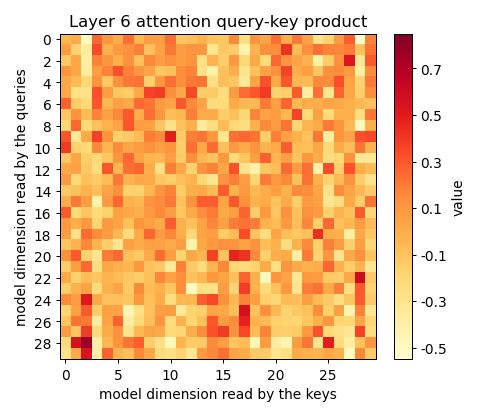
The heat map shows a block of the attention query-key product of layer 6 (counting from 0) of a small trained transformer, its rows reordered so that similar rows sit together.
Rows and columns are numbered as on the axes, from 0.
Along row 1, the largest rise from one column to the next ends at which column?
3
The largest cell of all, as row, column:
28, 2
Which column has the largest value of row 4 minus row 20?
26
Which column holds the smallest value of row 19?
12
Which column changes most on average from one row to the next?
25
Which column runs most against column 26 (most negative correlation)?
14
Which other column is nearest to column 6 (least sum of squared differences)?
7
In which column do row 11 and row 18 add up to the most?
24
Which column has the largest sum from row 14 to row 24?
17
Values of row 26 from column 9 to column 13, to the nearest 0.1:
0.1 -0.2 0 -0.2 -0.1
